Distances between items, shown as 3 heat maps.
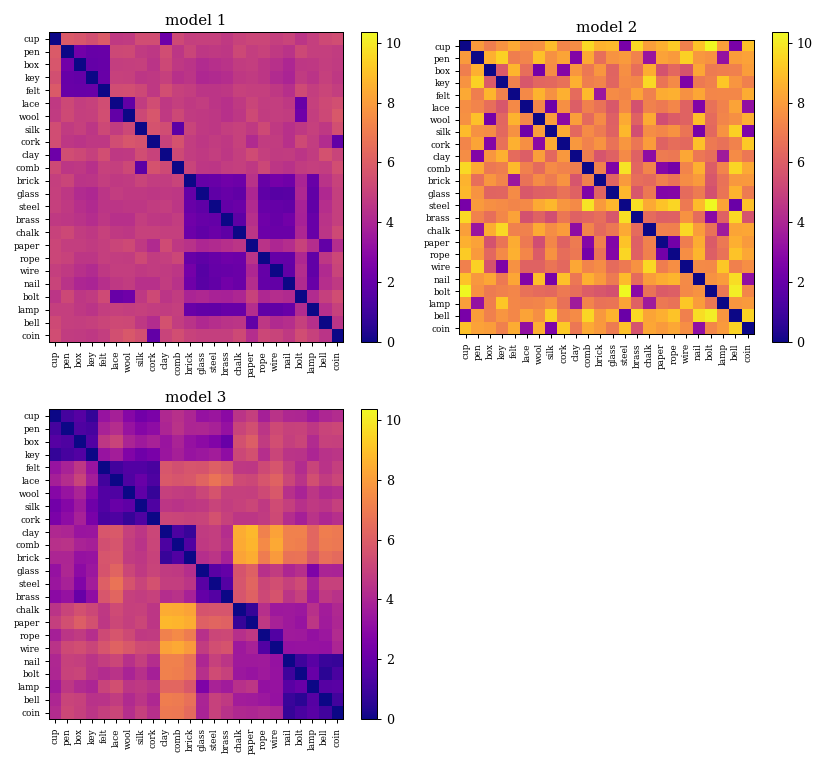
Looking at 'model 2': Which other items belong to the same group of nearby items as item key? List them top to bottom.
wire
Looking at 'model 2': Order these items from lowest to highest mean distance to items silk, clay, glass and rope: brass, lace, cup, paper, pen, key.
paper, lace, brass, pen, key, cup
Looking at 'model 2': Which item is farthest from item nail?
bell
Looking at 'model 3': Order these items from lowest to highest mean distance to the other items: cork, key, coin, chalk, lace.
key, cork, coin, lace, chalk
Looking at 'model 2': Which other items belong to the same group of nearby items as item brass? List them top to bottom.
bolt
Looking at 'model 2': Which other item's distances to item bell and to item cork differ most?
steel
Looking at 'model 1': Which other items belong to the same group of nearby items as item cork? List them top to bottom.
coin
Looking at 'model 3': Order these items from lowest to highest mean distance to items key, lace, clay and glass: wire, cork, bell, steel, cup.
cup, cork, steel, bell, wire
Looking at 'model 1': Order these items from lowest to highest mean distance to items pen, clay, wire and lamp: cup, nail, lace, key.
nail, key, cup, lace
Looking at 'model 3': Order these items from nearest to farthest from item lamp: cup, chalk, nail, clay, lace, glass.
nail, glass, cup, chalk, lace, clay
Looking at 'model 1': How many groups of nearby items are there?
7
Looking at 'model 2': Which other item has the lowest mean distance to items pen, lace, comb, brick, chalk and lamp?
clay
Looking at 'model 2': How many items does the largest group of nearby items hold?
4
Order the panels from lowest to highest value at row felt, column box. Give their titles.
model 1, model 3, model 2
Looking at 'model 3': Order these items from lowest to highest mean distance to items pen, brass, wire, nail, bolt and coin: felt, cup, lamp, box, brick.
lamp, cup, box, felt, brick
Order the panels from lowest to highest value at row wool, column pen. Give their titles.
model 3, model 1, model 2
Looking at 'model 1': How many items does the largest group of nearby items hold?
9
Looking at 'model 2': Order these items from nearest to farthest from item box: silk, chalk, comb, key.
key, comb, silk, chalk
